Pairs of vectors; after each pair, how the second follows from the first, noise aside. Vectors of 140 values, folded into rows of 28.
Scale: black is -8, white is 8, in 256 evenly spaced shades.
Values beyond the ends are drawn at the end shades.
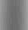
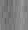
wrapped around, shrunk.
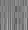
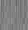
reversed, negated, shrunk.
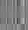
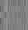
wrapped around, shrunk.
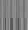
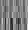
scaled up.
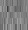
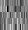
scaled up.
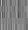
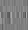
reversed, partly zeroed.
